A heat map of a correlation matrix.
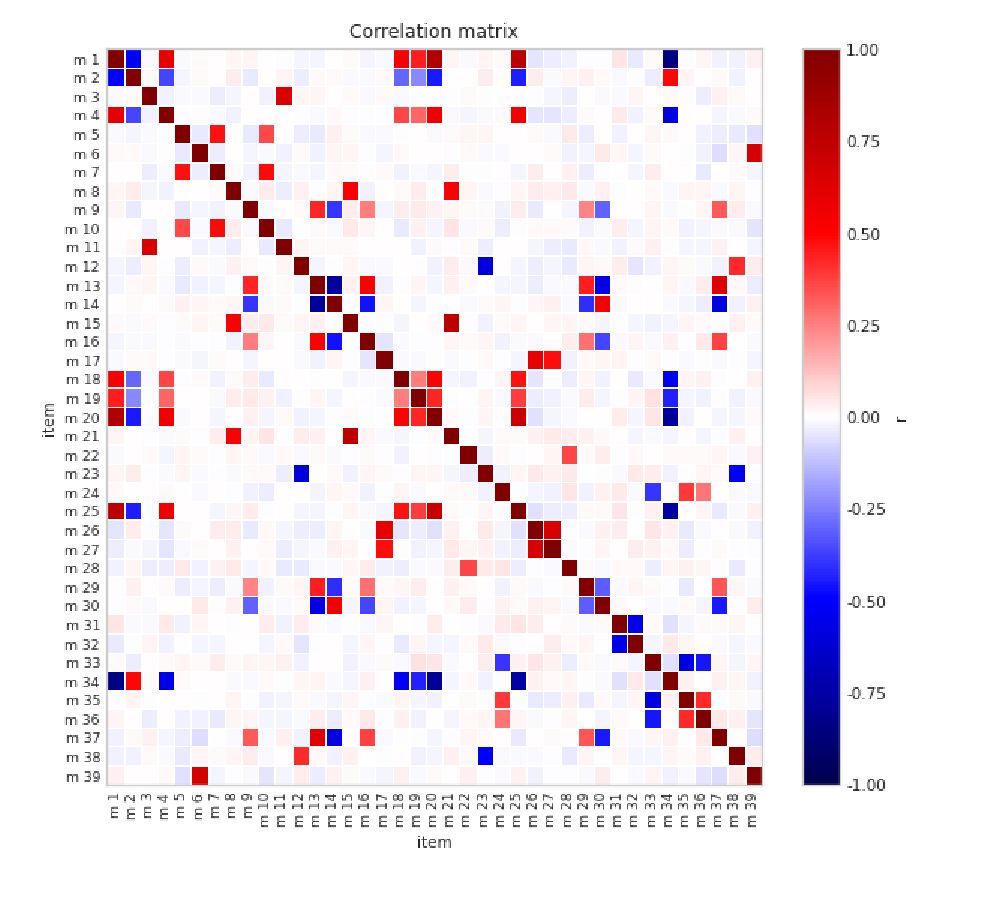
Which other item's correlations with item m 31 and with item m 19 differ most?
m 32
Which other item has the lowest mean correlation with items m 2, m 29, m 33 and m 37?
m 14
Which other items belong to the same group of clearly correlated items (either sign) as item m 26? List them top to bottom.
m 17, m 27
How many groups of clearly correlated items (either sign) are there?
11
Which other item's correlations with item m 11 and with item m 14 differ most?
m 13
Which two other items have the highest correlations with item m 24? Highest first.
m 35, m 36
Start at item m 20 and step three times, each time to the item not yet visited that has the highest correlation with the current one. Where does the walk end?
m 4
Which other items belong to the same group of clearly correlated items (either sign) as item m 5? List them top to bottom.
m 7, m 10
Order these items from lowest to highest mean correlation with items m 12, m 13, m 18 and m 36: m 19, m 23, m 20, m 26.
m 23, m 26, m 19, m 20
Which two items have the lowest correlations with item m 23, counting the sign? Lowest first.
m 12, m 38
